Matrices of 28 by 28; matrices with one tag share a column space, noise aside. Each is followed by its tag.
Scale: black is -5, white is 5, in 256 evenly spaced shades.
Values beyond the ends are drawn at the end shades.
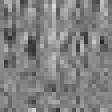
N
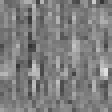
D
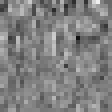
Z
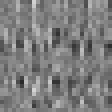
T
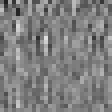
Z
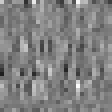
D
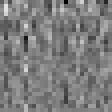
Z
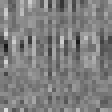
N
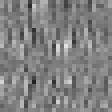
T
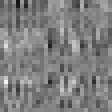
T
